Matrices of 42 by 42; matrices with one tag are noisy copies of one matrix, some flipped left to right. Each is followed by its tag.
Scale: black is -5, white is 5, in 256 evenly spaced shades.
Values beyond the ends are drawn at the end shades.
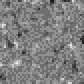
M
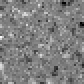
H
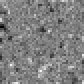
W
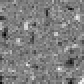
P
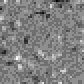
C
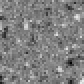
P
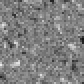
M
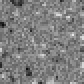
H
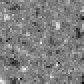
P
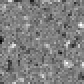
M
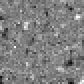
P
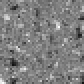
P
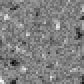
P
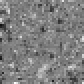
W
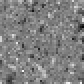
W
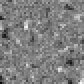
P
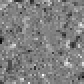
M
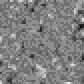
W
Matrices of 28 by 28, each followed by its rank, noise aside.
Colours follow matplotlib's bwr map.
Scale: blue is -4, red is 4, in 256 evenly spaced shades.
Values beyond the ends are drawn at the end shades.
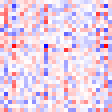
four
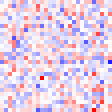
seven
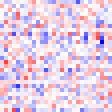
seven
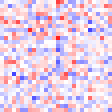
seven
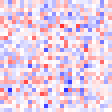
six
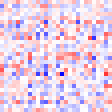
four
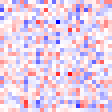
six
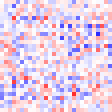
six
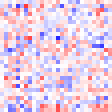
five
